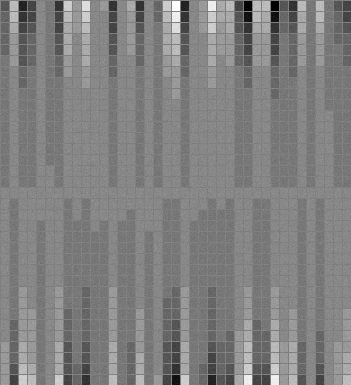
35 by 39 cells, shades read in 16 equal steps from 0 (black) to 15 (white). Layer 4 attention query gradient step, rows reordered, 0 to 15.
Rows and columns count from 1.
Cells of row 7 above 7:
21
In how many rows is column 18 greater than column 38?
3
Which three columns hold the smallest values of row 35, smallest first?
20, 24, 10
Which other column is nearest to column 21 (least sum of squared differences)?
7
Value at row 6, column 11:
8
